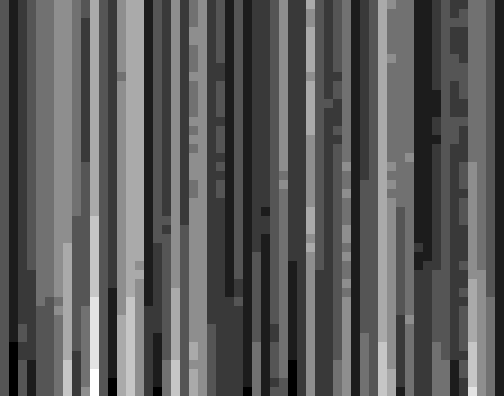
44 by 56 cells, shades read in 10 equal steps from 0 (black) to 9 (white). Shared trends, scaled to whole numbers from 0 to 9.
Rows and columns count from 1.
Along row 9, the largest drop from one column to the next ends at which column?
17
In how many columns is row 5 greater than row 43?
19
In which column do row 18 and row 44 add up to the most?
11
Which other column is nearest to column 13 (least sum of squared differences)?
33
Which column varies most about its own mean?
53
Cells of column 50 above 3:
4
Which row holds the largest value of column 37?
12
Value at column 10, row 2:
3
